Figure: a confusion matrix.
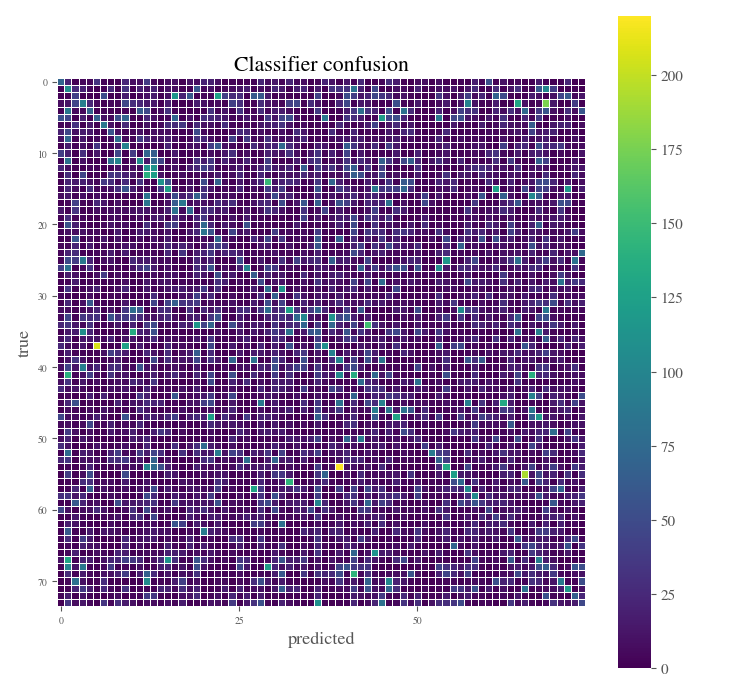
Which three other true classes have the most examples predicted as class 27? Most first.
57, 39, 2
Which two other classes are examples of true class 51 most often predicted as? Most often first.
20, 66
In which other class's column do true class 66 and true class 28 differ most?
44
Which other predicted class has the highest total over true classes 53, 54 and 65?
39
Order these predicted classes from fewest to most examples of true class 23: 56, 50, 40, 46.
40, 50, 46, 56
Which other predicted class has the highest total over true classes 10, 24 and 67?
1
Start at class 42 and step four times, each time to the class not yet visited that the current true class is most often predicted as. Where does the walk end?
68
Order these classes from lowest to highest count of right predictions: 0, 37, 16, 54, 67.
16, 0, 67, 37, 54
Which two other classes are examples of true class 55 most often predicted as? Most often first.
65, 37
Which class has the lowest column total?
52
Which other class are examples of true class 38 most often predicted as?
19
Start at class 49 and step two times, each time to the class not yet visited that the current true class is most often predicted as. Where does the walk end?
41
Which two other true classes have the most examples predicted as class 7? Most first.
11, 33
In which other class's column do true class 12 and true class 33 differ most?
13
